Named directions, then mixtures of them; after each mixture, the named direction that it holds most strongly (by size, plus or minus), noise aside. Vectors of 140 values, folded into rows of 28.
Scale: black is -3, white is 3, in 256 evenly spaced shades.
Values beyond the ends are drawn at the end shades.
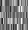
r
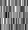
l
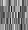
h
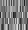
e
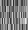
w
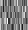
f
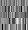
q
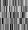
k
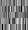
q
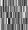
f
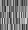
w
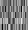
q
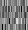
q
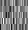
l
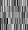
f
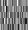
w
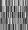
w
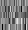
q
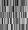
w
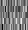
k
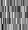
k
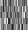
f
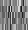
h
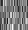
f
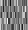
f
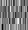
q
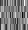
e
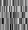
k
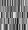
e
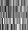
r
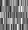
r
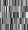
k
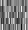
q
